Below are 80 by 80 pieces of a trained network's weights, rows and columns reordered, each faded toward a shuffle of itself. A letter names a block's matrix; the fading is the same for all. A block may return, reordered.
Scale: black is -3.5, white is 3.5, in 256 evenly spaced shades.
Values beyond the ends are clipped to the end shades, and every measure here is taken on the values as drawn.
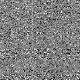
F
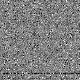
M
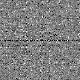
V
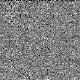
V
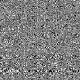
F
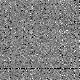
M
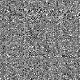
F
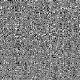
F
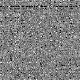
M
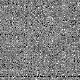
V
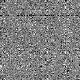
V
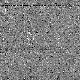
M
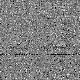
M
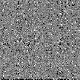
M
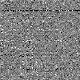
M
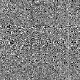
F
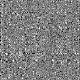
F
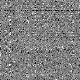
V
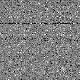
M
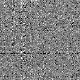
V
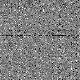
M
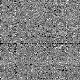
V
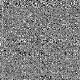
F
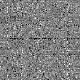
V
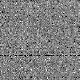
M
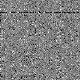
M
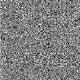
F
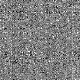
F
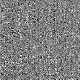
F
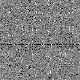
M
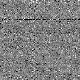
M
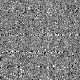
F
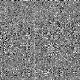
F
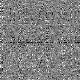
V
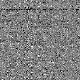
V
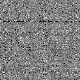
V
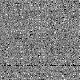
V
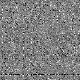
V
